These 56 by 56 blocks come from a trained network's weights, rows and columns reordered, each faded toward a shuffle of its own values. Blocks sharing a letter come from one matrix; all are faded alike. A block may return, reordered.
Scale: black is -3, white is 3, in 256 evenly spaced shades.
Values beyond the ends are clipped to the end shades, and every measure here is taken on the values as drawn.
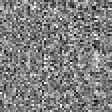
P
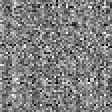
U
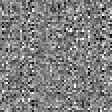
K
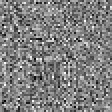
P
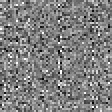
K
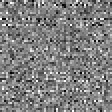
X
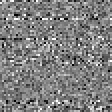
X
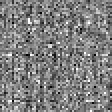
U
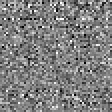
X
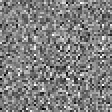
P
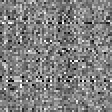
U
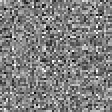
P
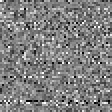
X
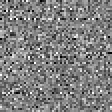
X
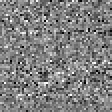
X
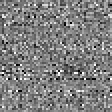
X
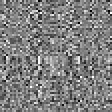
P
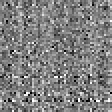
U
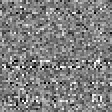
X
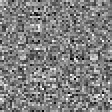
P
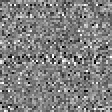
X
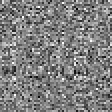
P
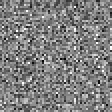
P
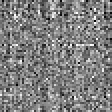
U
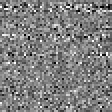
X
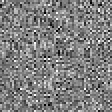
P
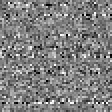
X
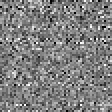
X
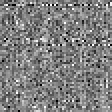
U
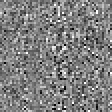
K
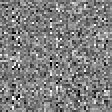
K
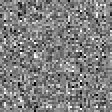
K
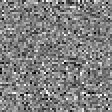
X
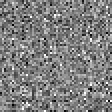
K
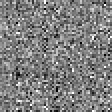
K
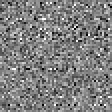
X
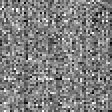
U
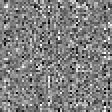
K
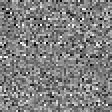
X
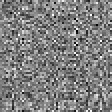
P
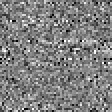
X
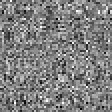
P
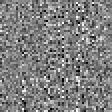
K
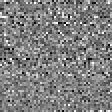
X
